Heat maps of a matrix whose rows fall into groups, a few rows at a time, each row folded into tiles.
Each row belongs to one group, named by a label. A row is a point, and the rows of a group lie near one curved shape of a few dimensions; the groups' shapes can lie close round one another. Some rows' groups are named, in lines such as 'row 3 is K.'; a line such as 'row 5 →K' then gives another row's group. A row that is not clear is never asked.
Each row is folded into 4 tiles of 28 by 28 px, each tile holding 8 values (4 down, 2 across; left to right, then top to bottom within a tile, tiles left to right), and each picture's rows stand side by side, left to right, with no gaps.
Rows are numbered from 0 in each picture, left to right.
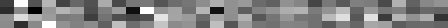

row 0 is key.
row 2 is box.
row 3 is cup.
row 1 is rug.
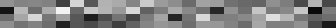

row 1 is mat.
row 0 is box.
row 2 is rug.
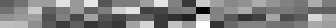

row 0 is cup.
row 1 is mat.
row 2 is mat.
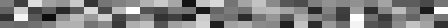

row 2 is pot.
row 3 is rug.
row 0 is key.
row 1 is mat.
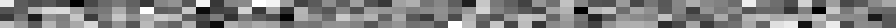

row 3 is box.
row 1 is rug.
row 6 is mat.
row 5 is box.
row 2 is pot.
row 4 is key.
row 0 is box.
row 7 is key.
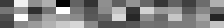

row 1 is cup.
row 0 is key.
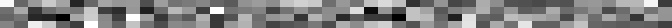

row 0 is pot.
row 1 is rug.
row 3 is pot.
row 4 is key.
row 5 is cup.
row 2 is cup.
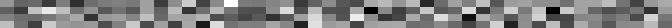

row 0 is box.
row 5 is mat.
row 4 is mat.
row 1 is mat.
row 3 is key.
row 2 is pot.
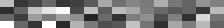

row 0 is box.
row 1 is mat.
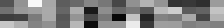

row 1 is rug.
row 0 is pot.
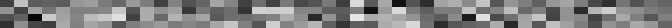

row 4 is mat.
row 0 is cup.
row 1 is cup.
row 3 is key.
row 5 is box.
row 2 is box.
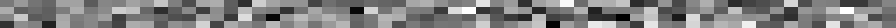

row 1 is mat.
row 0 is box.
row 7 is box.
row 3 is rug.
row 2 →key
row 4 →mat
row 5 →pot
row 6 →key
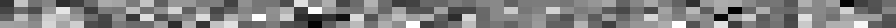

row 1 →mat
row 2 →box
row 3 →key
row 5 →mat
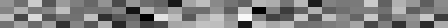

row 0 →mat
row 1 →cup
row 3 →mat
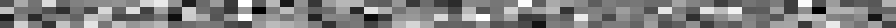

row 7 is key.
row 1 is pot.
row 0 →mat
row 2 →key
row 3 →box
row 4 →box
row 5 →rug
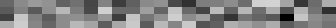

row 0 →rug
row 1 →key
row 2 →pot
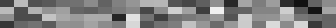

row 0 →cup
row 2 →key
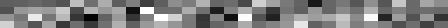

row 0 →box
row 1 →rug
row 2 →key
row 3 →cup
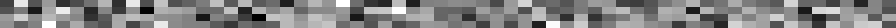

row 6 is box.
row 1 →key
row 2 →cup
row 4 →mat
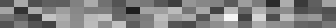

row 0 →cup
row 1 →rug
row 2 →cup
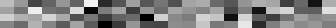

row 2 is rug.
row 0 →rug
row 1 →cup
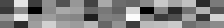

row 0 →key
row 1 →key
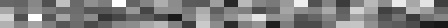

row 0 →cup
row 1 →pot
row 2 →box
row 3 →cup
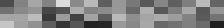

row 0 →cup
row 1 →rug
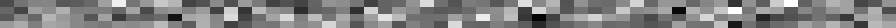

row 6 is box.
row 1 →pot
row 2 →cup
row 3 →rug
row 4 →box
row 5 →box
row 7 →pot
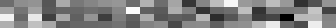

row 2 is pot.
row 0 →cup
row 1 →mat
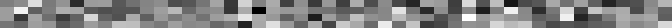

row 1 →rug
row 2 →key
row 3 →key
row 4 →key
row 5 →cup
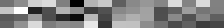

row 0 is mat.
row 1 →cup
